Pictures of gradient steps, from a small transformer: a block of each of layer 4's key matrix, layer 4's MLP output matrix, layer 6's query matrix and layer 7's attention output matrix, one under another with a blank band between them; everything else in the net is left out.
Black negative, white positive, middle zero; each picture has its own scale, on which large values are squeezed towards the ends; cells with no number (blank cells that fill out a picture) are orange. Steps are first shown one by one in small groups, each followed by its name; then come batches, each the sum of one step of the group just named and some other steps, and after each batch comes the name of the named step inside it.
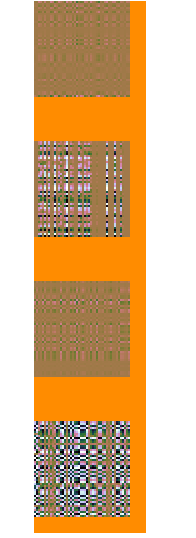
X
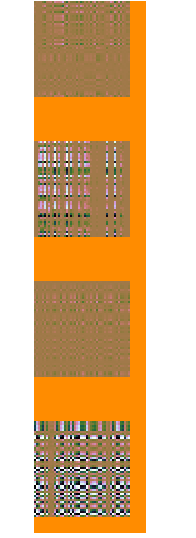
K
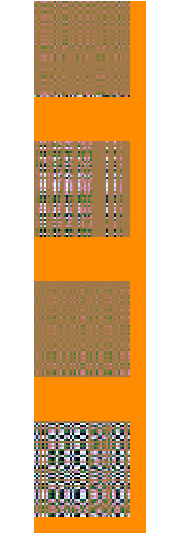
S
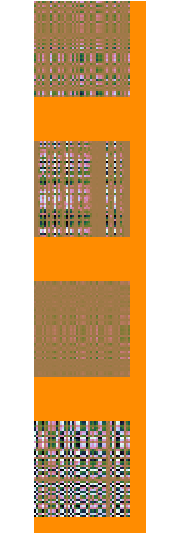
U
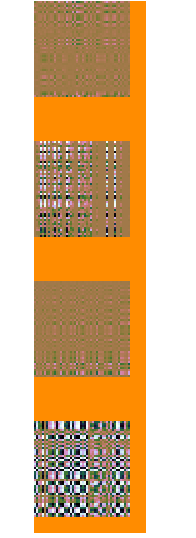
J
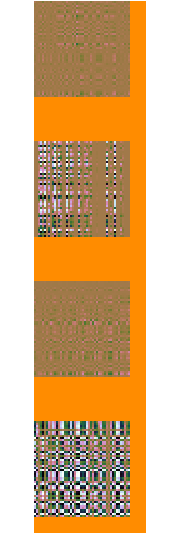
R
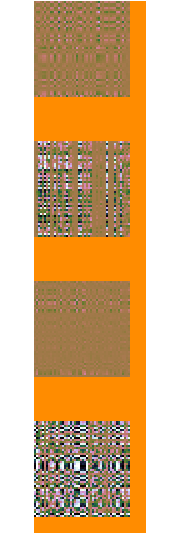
X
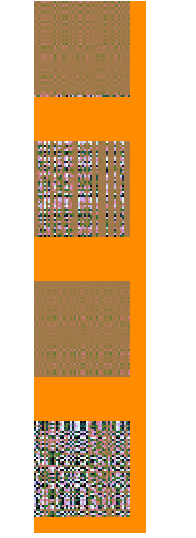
S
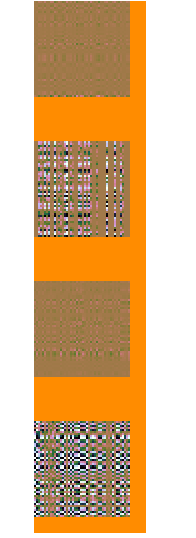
X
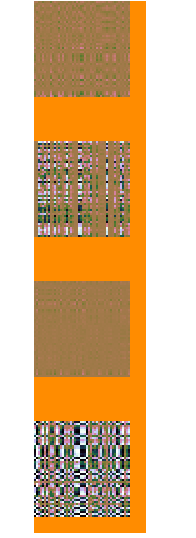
U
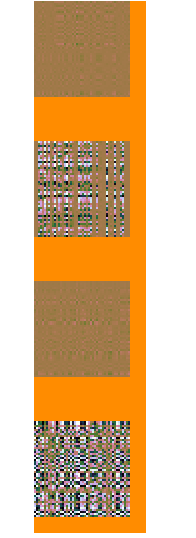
R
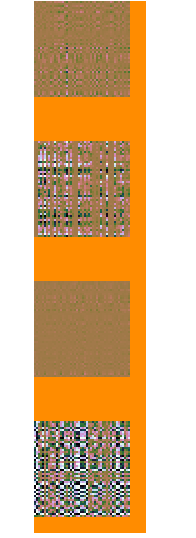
K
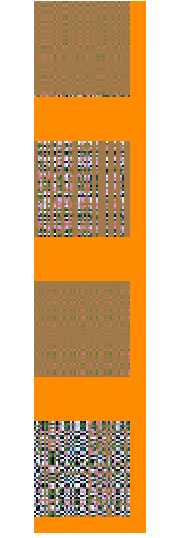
S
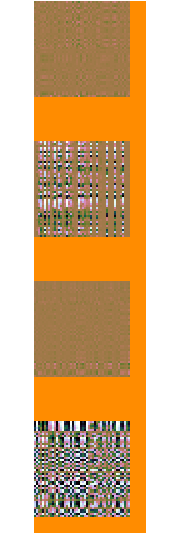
J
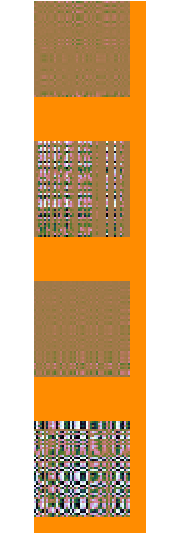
J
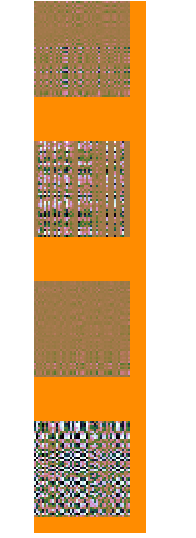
J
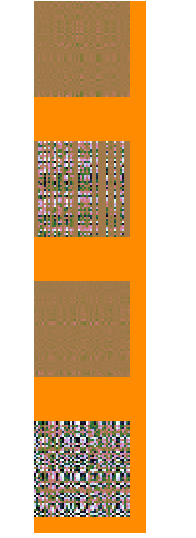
R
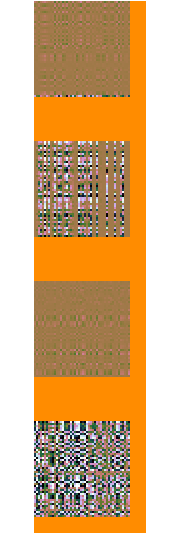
S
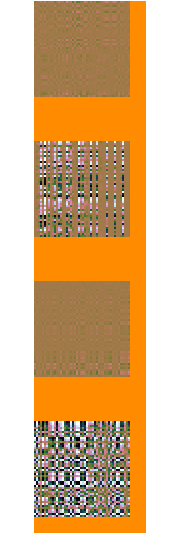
J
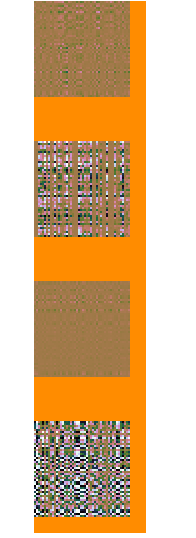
K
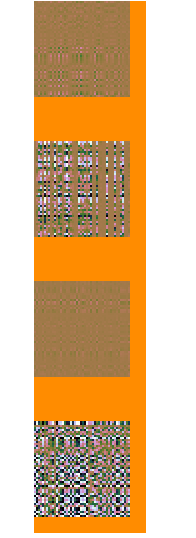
X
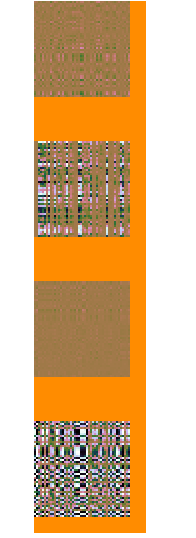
U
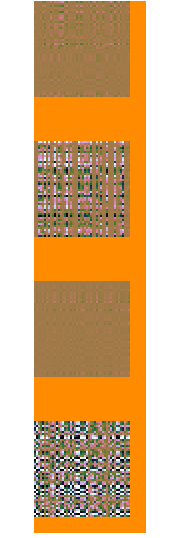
K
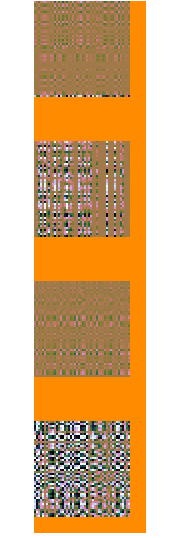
S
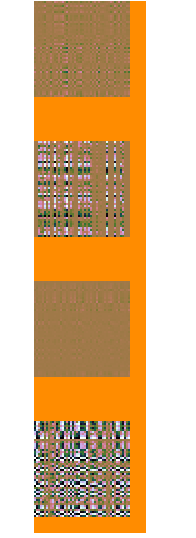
K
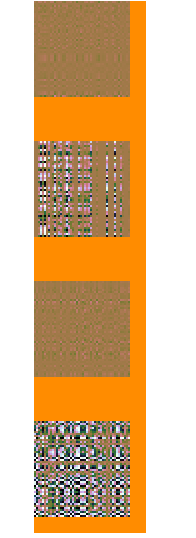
X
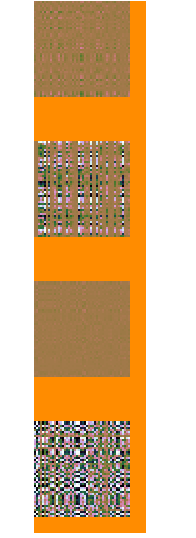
U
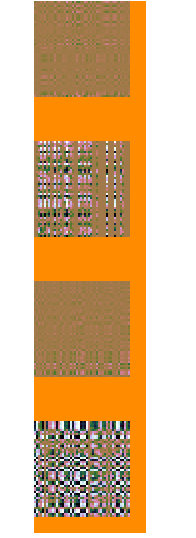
J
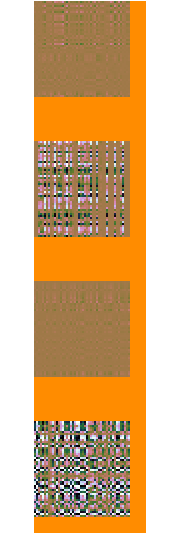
K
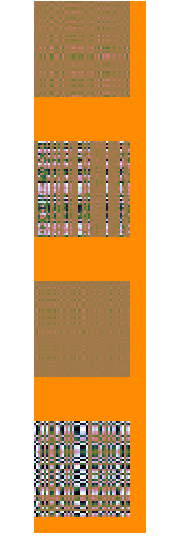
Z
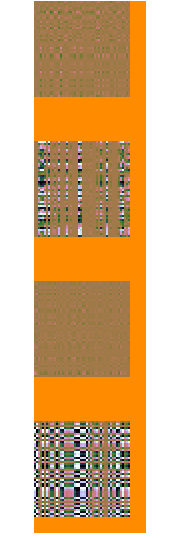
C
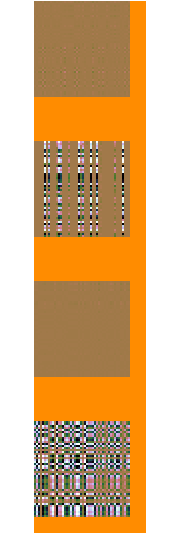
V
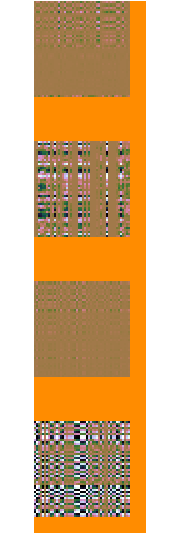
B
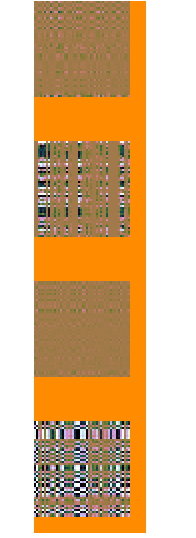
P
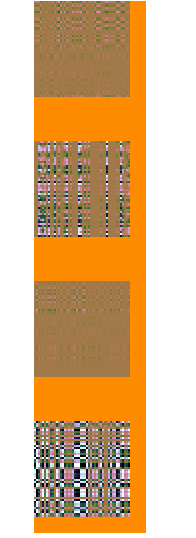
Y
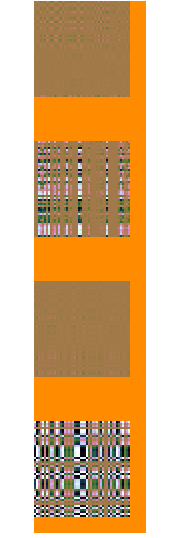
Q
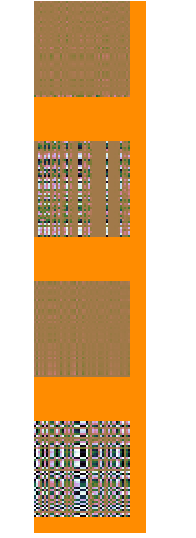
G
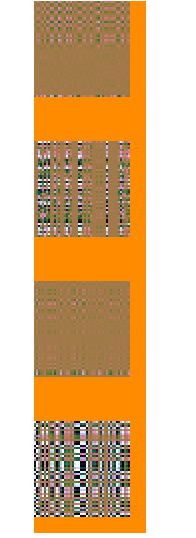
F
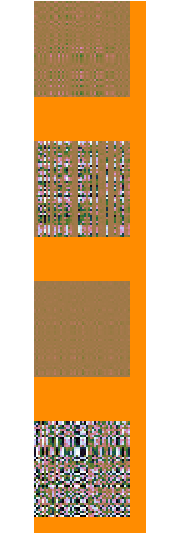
Q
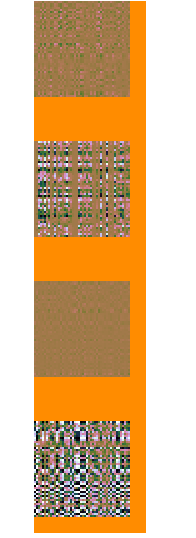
B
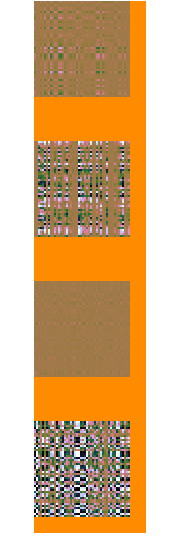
C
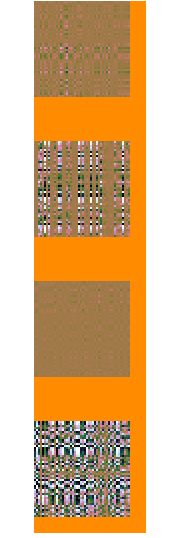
V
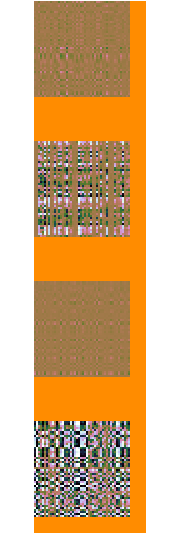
C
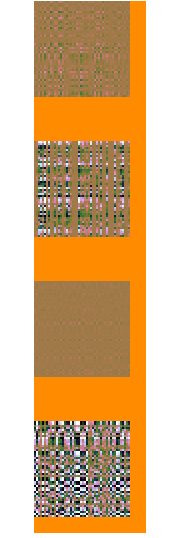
P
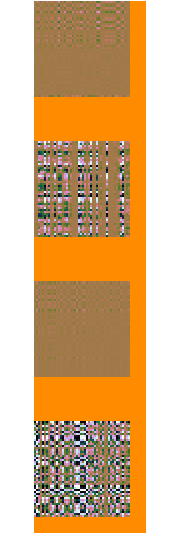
B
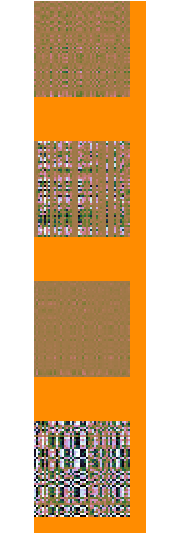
F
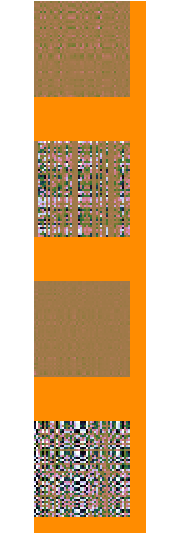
C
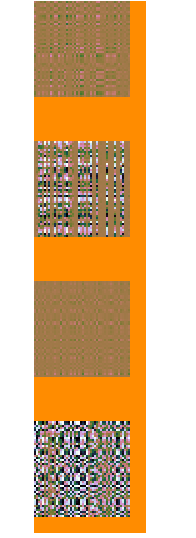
V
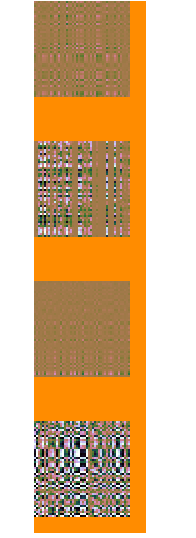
G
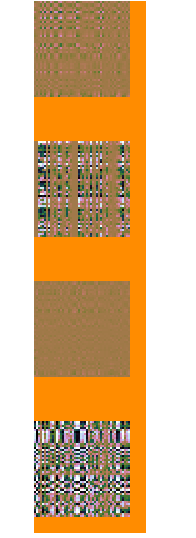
P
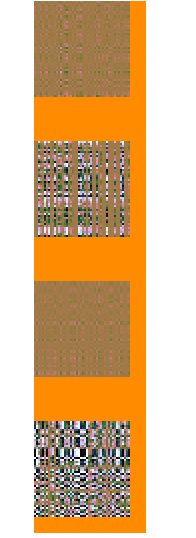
G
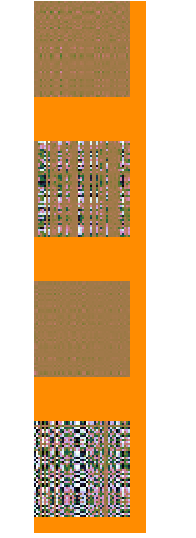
C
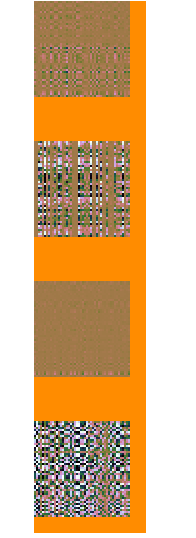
V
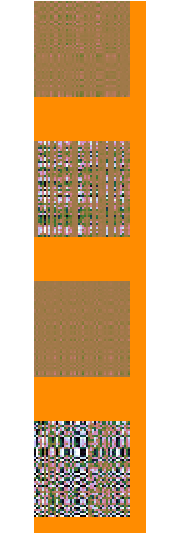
Q
